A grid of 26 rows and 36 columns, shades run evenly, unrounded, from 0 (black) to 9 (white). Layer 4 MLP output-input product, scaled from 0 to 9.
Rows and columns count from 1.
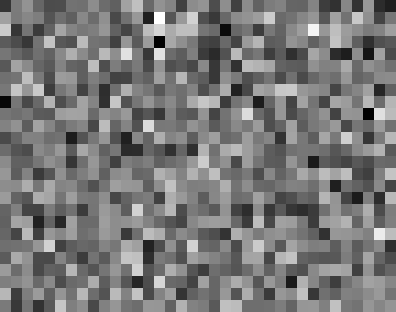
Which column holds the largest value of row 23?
13
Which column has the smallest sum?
20
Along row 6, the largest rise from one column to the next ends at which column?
23
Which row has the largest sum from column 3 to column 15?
5
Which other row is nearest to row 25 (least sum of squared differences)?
16
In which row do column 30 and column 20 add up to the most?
15
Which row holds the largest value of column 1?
3
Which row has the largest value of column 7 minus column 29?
19
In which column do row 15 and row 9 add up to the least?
24
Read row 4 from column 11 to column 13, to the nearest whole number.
2 5 3
